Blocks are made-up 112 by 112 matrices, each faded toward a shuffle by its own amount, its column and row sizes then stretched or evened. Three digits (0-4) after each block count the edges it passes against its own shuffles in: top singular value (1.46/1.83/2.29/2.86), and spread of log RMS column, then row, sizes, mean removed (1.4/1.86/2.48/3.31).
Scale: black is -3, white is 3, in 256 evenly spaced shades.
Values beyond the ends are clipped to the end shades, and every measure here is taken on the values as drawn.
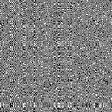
4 3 1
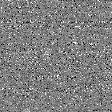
1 0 3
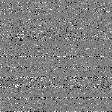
1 2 4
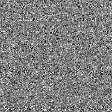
0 2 3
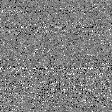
1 0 3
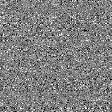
2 0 3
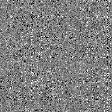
1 3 2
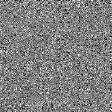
0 3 3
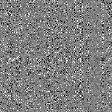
2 4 2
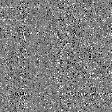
1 3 2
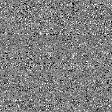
0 2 3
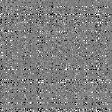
1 3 4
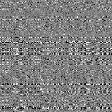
4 1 4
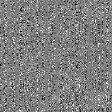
2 4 0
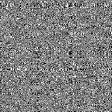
2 1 3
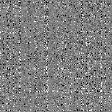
0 4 3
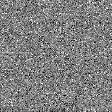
1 1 1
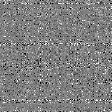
2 3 4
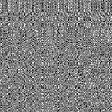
4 3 1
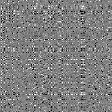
4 3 3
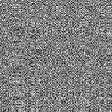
4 0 1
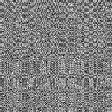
4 1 0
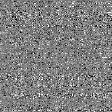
1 2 4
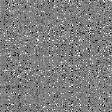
1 4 3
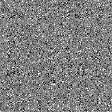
1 2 2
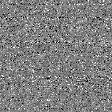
1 0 3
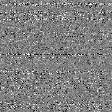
2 1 4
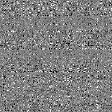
1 3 4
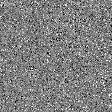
0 1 1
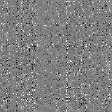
1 4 2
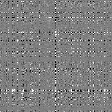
4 4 4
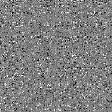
2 2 2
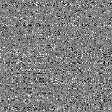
3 0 3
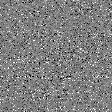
0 0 2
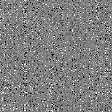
2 3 1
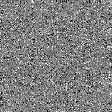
2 1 1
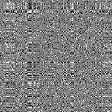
4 2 3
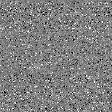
0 1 3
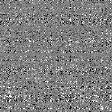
1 3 4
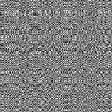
4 2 3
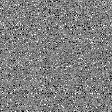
1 0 3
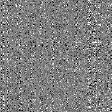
2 4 2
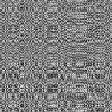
4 2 4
